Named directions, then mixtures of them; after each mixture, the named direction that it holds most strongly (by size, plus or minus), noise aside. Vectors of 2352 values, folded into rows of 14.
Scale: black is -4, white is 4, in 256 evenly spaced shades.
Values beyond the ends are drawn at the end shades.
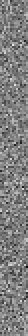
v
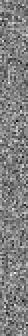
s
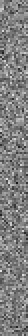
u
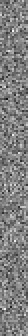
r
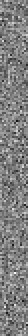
s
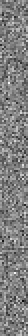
s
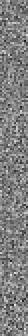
s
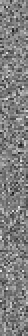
r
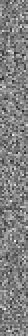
r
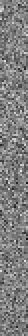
u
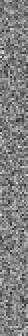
u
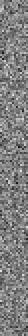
u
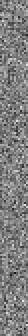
s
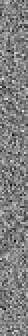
r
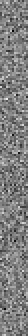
r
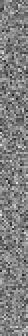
u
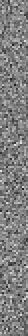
v
